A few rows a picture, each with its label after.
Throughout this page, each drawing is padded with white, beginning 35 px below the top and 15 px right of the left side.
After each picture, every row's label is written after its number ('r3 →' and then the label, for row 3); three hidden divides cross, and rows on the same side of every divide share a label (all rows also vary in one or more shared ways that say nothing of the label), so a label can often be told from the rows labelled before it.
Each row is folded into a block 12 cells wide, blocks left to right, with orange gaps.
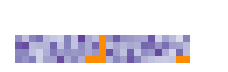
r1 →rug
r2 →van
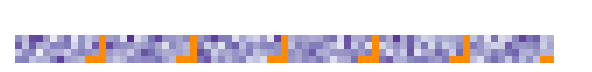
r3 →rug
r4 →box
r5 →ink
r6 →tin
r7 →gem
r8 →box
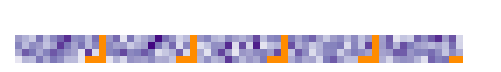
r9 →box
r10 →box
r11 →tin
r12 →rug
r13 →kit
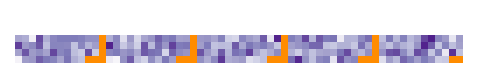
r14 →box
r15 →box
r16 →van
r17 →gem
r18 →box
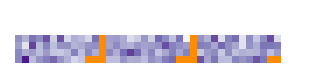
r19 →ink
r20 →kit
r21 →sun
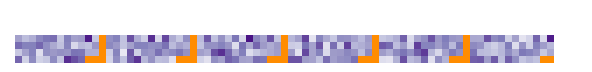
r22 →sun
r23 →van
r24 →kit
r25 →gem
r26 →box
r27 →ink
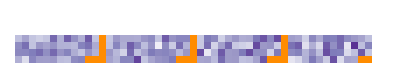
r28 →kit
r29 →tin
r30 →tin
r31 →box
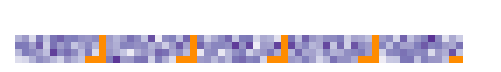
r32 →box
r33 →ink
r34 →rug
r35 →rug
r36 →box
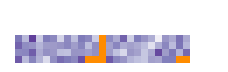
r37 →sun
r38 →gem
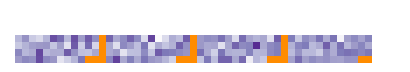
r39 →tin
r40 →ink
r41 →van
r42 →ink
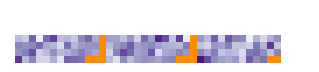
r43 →sun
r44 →kit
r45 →gem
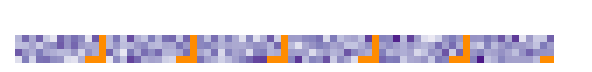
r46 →van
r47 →van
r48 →sun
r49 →ink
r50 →gem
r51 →ink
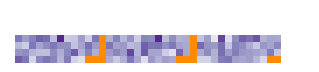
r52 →ink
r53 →box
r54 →box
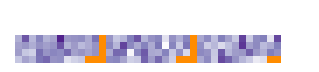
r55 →van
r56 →rug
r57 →van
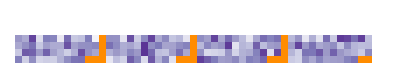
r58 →sun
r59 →box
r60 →gem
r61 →kit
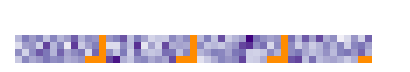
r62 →tin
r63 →gem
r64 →box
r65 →ink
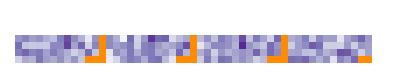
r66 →box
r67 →box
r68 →van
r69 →gem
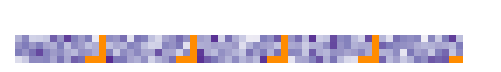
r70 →kit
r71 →gem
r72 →gem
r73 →van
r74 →sun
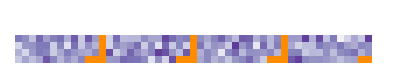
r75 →tin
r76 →tin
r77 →rug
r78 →ink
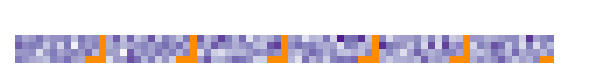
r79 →rug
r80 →van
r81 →ink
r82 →kit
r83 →rug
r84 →tin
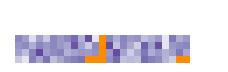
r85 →kit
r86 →rug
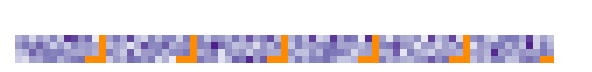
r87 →kit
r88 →van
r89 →sun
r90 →van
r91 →sun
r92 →tin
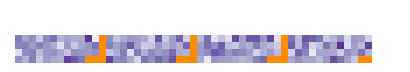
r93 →sun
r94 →sun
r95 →kit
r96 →rug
